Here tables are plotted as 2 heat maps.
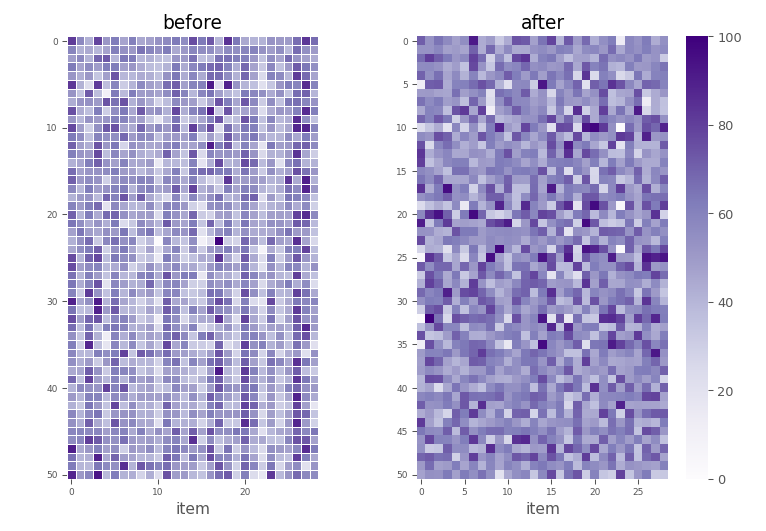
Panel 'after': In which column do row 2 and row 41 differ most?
8
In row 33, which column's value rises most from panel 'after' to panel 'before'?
27
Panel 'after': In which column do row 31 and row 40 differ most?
2
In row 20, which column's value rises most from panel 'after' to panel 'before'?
4
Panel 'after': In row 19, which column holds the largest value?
20
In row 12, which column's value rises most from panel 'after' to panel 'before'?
23
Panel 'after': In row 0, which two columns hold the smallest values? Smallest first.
23, 9
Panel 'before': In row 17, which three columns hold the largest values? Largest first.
27, 14, 12
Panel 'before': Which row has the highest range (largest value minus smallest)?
23
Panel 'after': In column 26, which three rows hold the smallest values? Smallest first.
7, 8, 6
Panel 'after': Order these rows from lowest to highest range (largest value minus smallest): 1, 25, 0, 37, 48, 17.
1, 37, 48, 17, 0, 25
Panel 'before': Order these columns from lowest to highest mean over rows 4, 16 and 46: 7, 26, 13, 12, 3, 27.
13, 7, 3, 12, 26, 27
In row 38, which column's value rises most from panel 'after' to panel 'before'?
20
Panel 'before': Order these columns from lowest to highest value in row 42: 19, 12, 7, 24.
24, 19, 12, 7
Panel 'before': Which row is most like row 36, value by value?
49
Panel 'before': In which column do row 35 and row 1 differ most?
2
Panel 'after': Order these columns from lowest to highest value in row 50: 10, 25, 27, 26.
27, 10, 25, 26
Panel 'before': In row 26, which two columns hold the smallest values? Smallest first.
22, 7
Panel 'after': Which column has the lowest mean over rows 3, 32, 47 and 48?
0
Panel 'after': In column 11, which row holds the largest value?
46
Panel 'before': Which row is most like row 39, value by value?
29
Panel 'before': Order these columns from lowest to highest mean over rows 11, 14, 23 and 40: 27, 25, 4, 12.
12, 27, 25, 4
